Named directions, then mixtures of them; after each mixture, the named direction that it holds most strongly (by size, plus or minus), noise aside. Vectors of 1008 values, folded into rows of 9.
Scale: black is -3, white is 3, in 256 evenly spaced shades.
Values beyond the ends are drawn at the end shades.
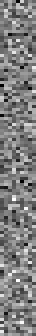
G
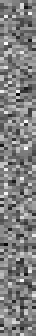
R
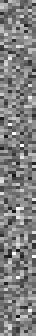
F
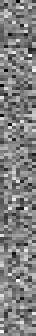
G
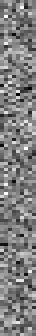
R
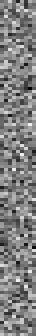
G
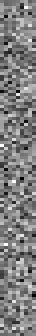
R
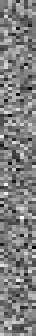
R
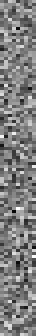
F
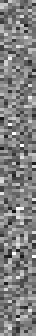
F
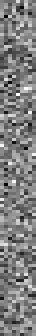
R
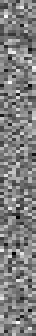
F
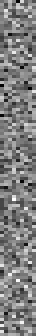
G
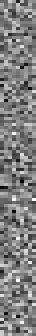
G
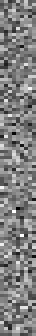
F
